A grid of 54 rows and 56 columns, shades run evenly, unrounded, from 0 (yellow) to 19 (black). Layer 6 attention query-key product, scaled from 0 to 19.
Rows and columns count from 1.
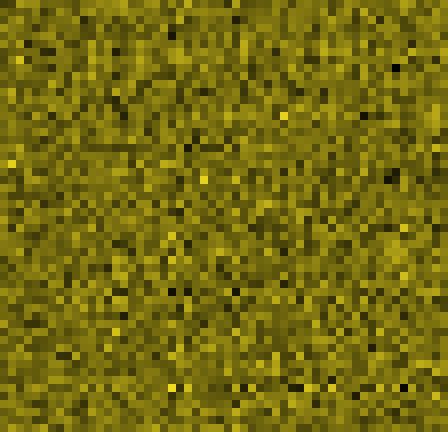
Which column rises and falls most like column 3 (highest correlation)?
23
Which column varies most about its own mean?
22
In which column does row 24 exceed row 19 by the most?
3
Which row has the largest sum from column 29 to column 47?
35
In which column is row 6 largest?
4
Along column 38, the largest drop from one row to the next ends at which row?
50
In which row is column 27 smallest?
44
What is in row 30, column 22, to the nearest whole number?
2
